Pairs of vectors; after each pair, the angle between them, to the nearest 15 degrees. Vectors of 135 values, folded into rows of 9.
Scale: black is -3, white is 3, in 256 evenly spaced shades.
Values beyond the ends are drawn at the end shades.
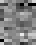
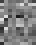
135 degrees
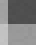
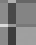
75 degrees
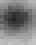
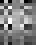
120 degrees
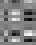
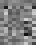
120 degrees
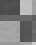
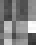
90 degrees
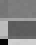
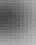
90 degrees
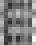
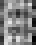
165 degrees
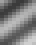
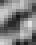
150 degrees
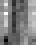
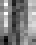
15 degrees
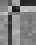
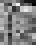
45 degrees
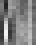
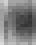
120 degrees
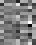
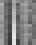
105 degrees
